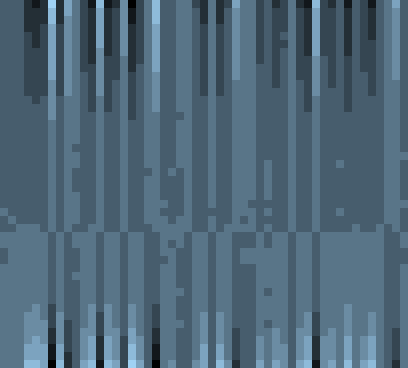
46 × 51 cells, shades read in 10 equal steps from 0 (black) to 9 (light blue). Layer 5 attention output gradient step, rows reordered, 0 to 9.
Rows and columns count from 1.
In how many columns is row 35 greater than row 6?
34
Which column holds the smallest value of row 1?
17
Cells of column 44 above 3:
32
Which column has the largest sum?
7
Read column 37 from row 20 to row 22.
5 5 5
